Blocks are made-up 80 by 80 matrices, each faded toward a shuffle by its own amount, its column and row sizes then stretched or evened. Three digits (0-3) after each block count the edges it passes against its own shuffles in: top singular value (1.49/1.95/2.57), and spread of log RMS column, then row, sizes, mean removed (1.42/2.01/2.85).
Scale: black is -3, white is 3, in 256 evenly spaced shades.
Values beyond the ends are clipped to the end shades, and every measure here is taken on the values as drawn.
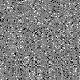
2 0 0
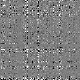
1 3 3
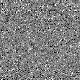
1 0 1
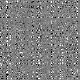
1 3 3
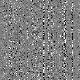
2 3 0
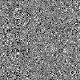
1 2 1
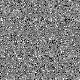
1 0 2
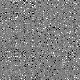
2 1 1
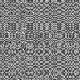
3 2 0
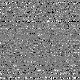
1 0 3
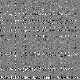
2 2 3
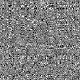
2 1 2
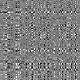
3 3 3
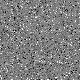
0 0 0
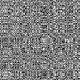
3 0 1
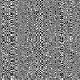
3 3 0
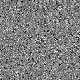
1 0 0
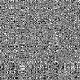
2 1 2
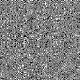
2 1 1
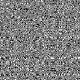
2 0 2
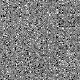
1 2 0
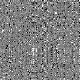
2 2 0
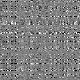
3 2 3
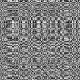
3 2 3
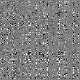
0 3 3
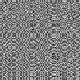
3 0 0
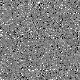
0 1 2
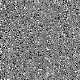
0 2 0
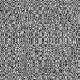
3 1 0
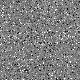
0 0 1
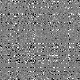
2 2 3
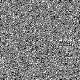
1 0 1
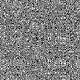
2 1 0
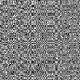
3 2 1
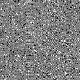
2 0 0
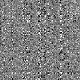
2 2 1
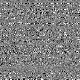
0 0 3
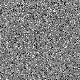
0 0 1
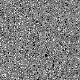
0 2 0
